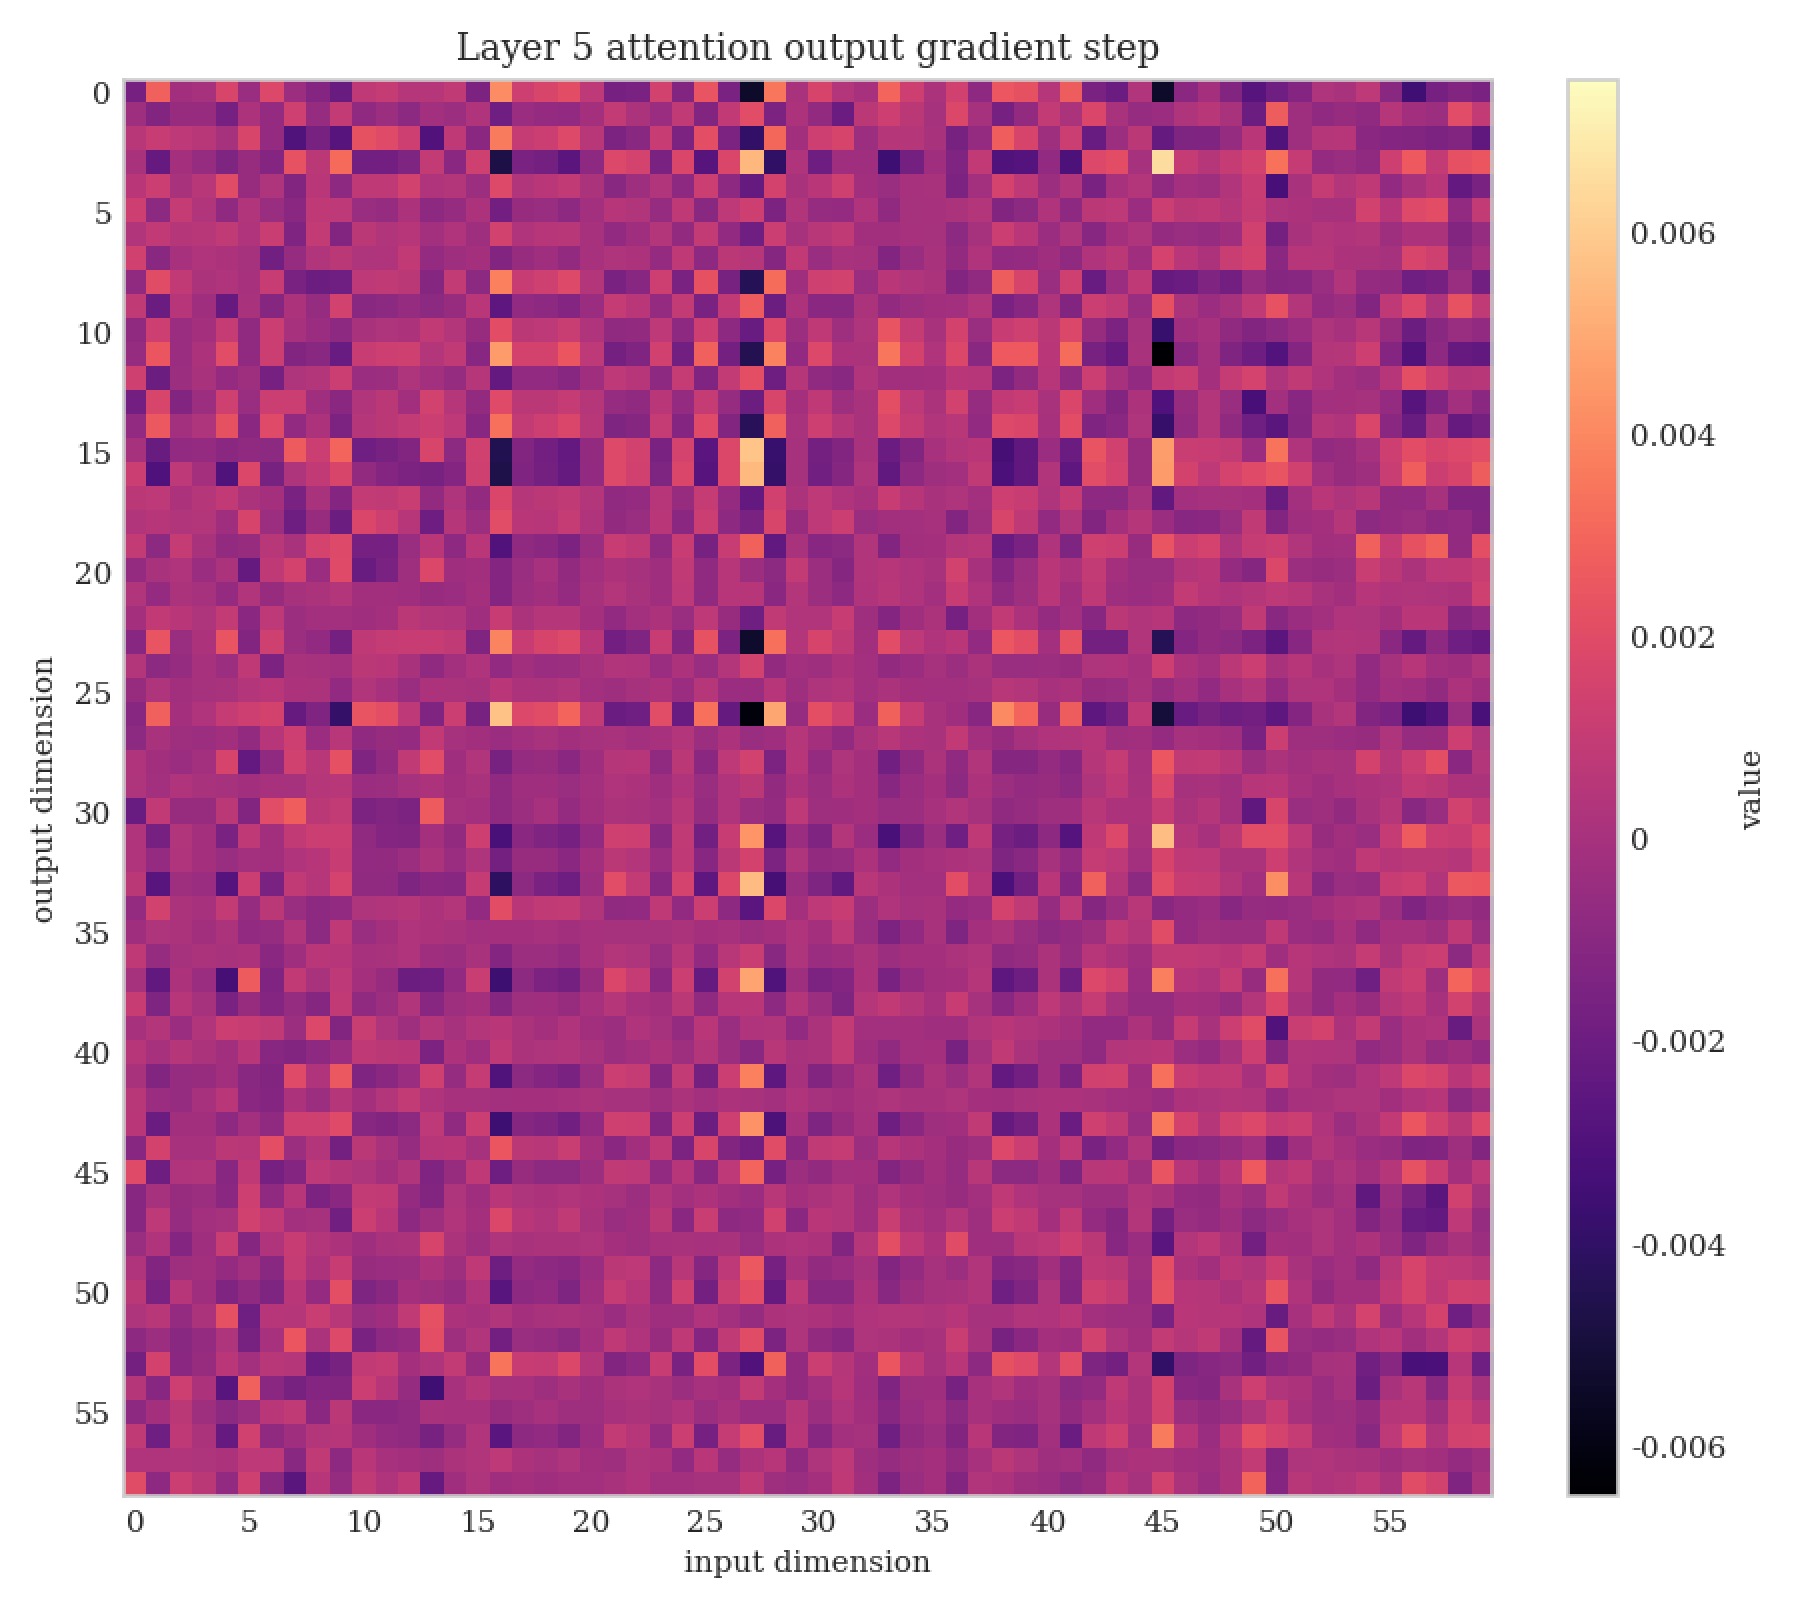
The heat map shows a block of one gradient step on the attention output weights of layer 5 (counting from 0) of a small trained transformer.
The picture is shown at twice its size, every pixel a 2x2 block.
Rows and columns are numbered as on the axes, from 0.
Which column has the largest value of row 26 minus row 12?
16
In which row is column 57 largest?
19
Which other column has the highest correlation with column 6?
1
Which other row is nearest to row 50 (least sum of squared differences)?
9
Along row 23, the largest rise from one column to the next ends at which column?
28
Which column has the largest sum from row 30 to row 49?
27
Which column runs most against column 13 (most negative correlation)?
5
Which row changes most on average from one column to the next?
26
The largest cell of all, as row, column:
3, 45
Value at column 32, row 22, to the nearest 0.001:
0
